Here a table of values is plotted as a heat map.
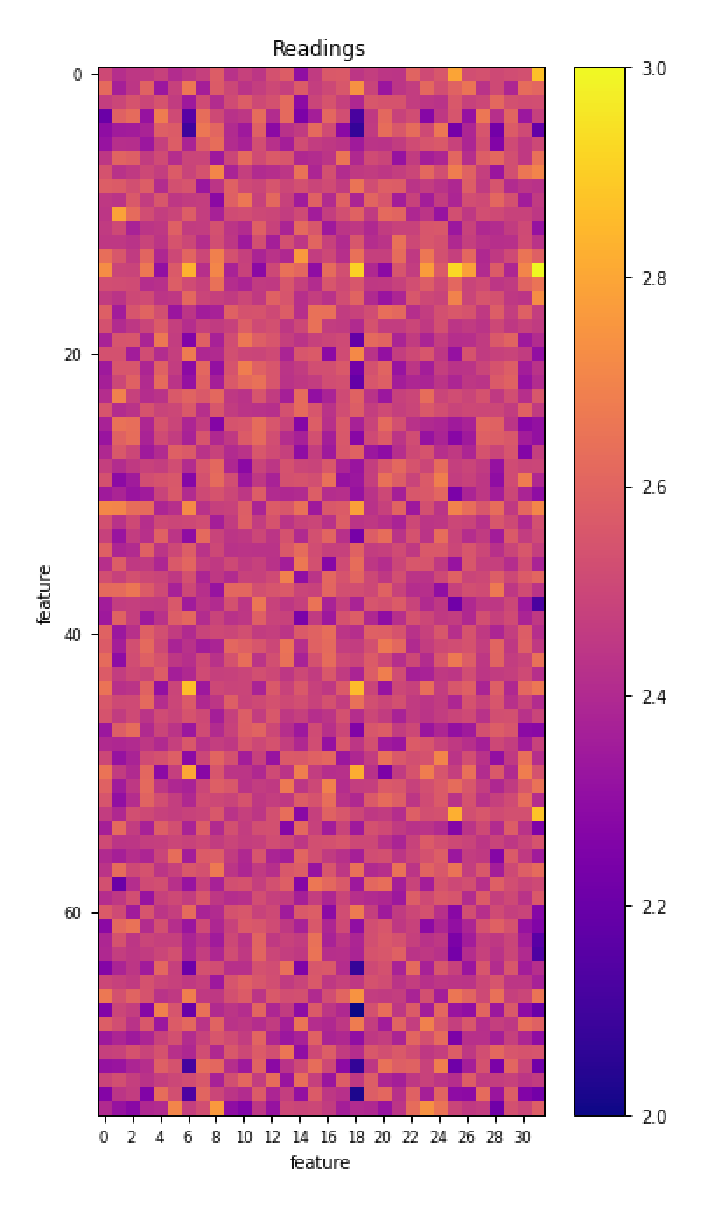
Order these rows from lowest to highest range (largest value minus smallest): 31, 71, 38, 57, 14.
57, 31, 38, 71, 14
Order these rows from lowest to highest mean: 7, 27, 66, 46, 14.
27, 46, 7, 66, 14
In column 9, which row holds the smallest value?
74
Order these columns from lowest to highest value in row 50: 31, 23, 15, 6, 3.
15, 31, 3, 23, 6
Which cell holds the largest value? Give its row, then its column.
14, 31
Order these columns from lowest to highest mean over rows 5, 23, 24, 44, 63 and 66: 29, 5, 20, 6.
20, 29, 5, 6
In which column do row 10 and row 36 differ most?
1
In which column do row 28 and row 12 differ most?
18
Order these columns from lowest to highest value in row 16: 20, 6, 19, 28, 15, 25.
20, 19, 15, 28, 6, 25
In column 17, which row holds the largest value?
6
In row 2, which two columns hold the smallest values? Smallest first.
14, 6
